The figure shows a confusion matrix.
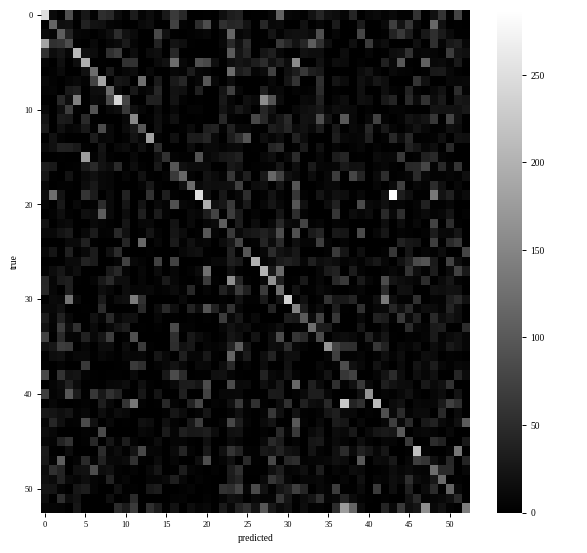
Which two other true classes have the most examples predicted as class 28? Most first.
17, 9
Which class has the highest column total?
23
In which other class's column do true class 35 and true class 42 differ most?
24
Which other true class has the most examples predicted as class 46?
26
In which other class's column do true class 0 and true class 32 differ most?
29
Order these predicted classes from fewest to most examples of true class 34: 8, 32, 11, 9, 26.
9, 26, 32, 8, 11
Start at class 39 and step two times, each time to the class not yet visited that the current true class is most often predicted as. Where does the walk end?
20
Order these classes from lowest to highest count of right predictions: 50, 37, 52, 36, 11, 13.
36, 37, 50, 52, 11, 13
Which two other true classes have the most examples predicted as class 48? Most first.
19, 1
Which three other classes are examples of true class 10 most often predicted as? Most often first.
6, 3, 27
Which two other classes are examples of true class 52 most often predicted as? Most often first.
37, 47
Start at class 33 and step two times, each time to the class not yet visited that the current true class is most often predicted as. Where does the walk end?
47
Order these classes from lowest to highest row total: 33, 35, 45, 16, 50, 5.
45, 33, 16, 50, 35, 5
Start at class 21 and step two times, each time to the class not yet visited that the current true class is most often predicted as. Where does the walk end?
12
